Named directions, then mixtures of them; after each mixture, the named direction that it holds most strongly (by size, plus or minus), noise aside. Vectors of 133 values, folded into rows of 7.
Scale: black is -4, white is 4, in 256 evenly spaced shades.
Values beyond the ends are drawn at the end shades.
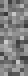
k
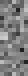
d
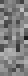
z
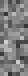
k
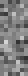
k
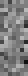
k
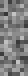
k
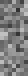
d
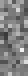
d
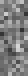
z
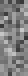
z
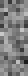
k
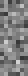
k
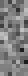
d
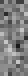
z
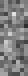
k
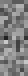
z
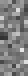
d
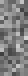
z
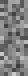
k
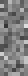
k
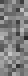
z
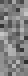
d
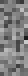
z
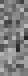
z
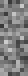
k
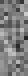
z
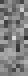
z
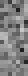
d
